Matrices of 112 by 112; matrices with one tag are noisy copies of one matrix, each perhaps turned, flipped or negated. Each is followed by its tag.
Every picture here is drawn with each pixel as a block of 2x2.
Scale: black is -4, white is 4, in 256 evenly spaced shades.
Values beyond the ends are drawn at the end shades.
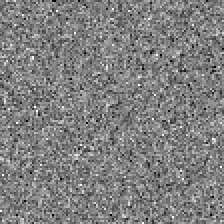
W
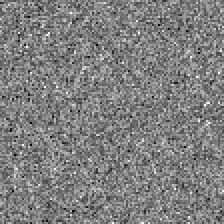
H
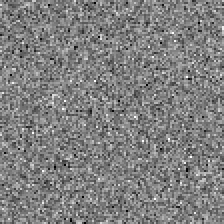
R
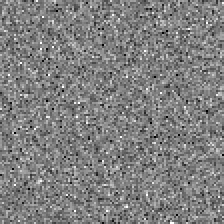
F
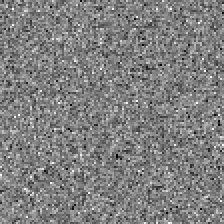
W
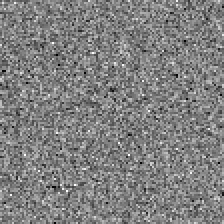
R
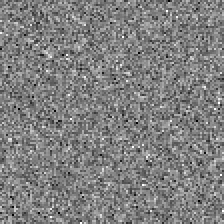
W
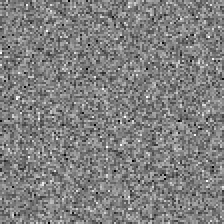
F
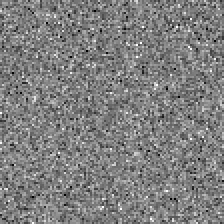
H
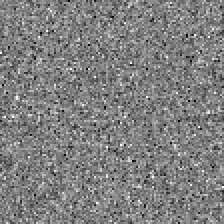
F
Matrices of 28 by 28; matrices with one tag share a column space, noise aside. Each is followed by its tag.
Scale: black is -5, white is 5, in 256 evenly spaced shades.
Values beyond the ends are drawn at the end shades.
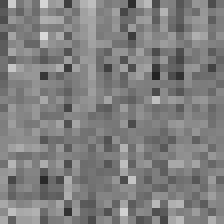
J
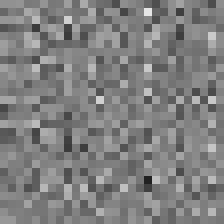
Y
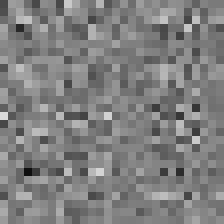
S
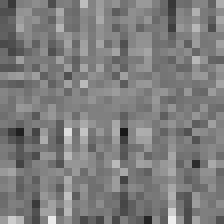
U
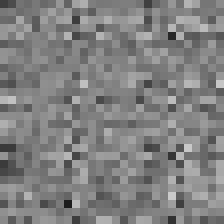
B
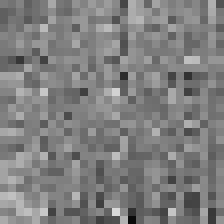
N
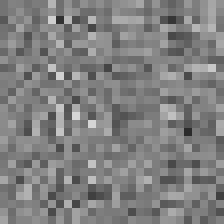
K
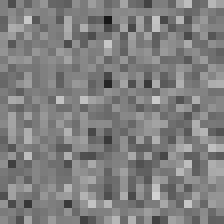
B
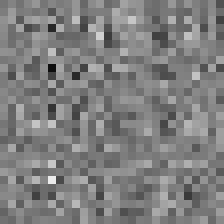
K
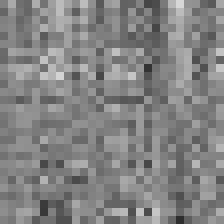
J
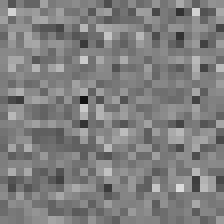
Y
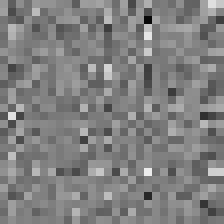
S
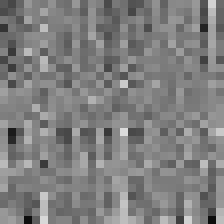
U
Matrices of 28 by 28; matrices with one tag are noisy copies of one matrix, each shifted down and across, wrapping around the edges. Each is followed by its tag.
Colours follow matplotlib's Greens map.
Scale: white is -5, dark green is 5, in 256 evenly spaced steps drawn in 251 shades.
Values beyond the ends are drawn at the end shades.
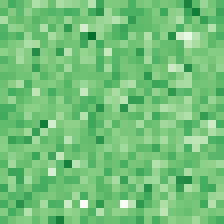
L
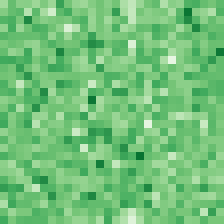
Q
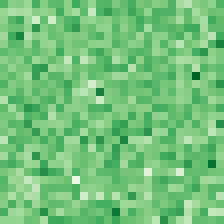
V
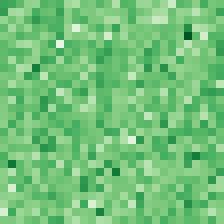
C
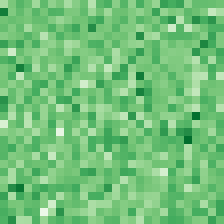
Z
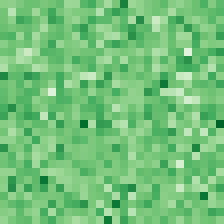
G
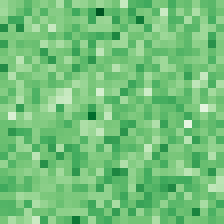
C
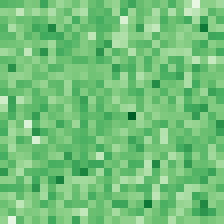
V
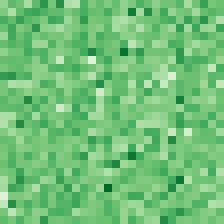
V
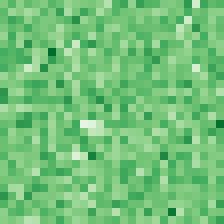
L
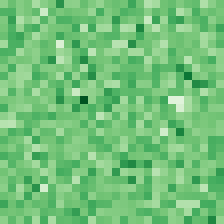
L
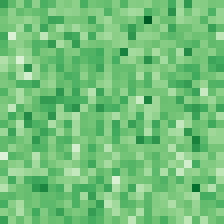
V
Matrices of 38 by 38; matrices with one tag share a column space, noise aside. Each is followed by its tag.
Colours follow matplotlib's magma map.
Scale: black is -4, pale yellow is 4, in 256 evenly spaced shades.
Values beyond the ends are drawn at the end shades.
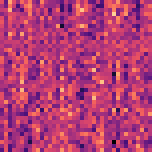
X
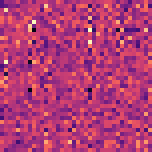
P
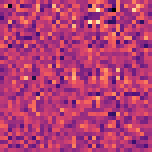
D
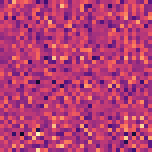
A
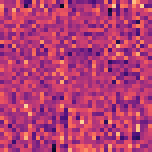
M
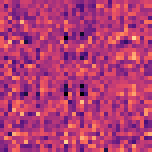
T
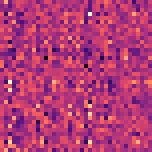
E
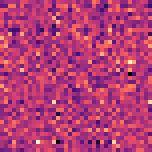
P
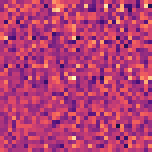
D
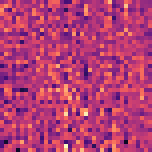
X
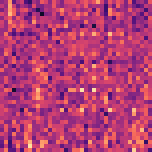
X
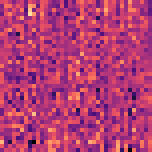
X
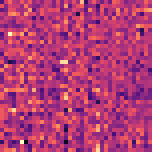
X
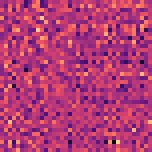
P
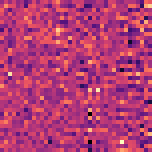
P
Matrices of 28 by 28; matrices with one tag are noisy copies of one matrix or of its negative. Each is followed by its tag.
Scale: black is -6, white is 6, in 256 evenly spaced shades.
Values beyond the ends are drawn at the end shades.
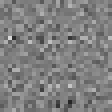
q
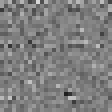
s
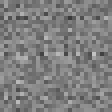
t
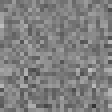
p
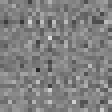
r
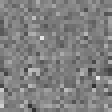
p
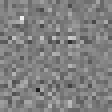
q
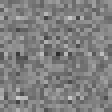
t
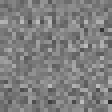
r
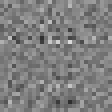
q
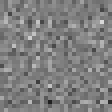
r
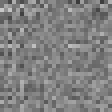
s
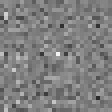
t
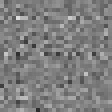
t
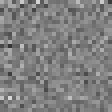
s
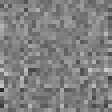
p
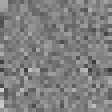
p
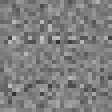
q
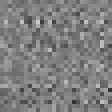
r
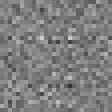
q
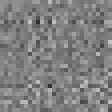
r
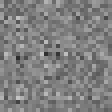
t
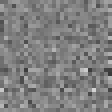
p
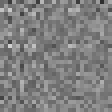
s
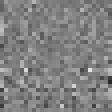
p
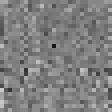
p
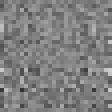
p
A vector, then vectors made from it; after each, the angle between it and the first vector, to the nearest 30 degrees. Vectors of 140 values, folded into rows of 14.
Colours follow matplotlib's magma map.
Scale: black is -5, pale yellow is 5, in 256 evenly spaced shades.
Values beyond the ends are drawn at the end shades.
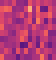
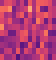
30 degrees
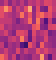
30 degrees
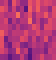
60 degrees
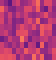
60 degrees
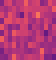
90 degrees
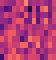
150 degrees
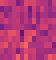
120 degrees
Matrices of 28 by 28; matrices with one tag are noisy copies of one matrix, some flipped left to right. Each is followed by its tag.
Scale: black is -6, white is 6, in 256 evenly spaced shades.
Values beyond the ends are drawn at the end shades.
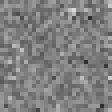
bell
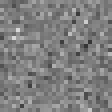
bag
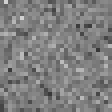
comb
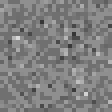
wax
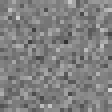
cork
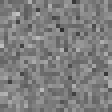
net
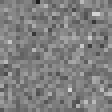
net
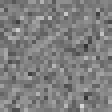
bag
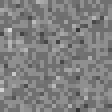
cork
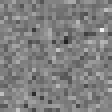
cork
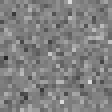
bag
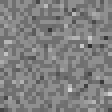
net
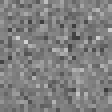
wax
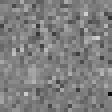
wax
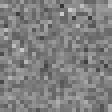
bell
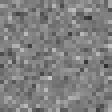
bell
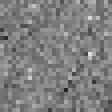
comb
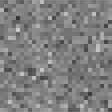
bag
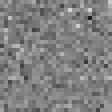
bell
